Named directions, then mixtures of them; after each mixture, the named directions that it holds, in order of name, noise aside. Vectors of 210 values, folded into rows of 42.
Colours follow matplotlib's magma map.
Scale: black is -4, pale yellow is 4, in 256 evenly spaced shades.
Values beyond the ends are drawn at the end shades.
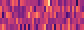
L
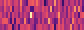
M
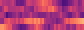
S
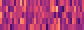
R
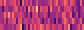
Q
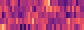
L, S.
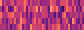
Q, R.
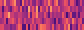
L, Q.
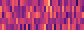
L.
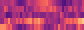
S.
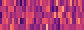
R.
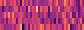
Q.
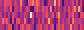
M.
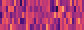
R.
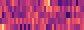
L, S.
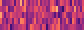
R.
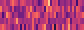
L.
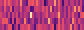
M.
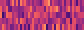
L, R.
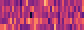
M, S.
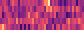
L, S.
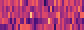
M, S.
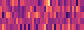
L.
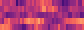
S.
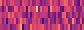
Q, R.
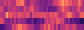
S.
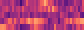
M, S.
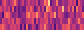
L, R.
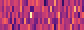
M.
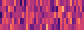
R.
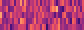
R.
